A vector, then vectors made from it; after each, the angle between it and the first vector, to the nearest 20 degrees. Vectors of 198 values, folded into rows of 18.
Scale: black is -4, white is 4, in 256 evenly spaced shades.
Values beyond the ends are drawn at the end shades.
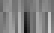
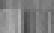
40 degrees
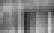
40 degrees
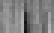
40 degrees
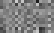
80 degrees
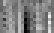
20 degrees
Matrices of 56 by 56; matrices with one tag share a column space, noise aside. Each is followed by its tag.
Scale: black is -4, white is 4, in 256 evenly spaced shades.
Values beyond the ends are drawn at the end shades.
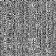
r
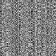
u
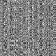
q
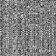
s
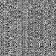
u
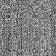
s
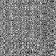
q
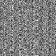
q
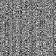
u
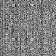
r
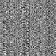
u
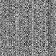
u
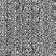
q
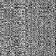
u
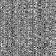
u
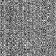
q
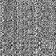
q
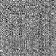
s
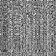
s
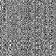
q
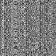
q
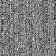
r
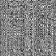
s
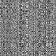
u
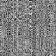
s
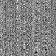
q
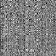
s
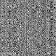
u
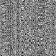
q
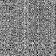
q
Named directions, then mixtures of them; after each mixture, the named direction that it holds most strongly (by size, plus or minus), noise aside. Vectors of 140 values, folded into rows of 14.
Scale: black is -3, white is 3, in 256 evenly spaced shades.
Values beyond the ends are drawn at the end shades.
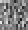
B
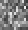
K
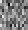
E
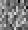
K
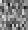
E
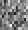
K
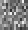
K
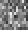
K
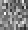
K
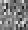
B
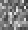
K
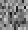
K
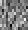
E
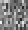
B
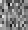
E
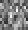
K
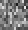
K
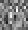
K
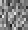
E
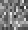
K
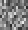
K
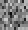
K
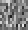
B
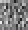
B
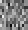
E
